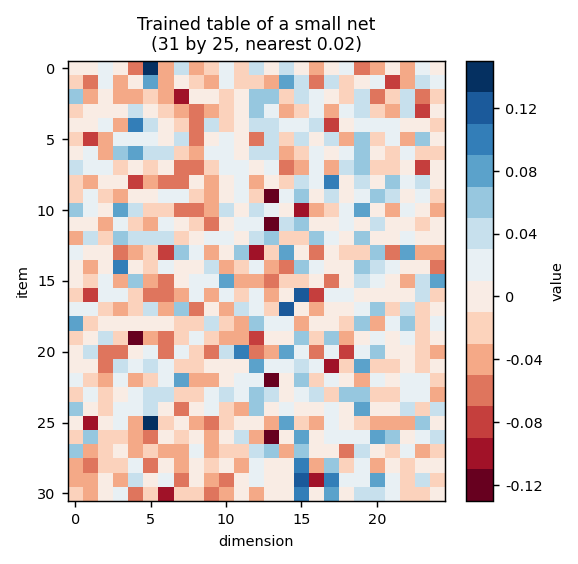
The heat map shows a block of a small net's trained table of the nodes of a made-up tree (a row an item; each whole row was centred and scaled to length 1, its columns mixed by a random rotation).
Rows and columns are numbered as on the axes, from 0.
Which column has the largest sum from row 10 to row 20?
19
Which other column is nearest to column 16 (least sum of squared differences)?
9
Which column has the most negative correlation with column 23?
22
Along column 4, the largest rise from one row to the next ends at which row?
20
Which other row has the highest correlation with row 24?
18
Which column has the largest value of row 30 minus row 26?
13
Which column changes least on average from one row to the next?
2
